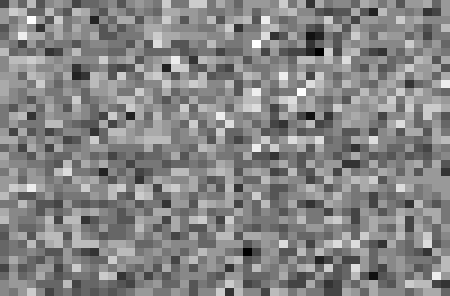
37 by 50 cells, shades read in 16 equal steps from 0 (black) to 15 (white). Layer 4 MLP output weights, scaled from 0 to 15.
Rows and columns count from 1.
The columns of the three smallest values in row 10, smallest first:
9, 10, 35
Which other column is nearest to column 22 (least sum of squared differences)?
44
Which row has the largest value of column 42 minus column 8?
18
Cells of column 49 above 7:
22
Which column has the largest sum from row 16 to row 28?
26
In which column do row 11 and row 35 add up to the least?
42
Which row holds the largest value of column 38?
31
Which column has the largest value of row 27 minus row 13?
19
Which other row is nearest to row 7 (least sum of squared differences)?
20
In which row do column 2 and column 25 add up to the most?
15
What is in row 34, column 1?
4
